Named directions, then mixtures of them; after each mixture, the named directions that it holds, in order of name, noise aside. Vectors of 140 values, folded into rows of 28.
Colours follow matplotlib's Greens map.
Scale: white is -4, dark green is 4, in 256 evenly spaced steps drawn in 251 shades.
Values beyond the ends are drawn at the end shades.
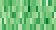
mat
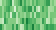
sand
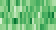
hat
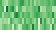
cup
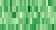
hat, mat, sand.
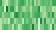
cup.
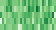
cup, hat, mat.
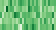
cup, mat, sand.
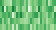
cup, mat, sand.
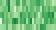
hat.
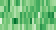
hat.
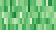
hat, mat.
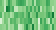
cup, hat, sand.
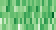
cup, hat, mat.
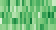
hat.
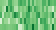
cup, mat, sand.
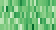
cup, sand.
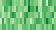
mat.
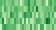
mat, sand.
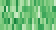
cup, hat.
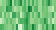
cup, mat, sand.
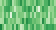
sand.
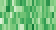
cup, hat, sand.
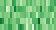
cup, hat, sand.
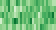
hat.
